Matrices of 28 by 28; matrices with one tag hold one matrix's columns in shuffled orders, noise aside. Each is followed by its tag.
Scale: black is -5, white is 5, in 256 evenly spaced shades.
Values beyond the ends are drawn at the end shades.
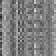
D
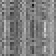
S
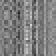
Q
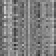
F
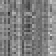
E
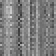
F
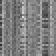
F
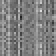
D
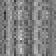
Q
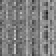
Q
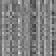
E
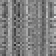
F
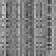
F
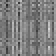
S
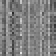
E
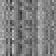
Q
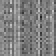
D
